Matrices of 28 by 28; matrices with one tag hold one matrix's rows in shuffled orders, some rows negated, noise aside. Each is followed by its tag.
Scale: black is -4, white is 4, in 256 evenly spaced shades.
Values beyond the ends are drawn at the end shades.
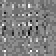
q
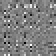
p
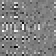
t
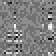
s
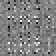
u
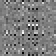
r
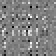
q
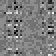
s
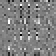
u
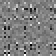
p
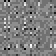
p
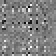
q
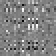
r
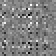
q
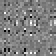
p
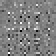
u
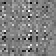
q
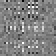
r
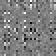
p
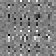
u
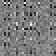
p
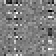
s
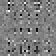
u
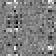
s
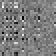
t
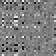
t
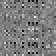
r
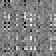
p
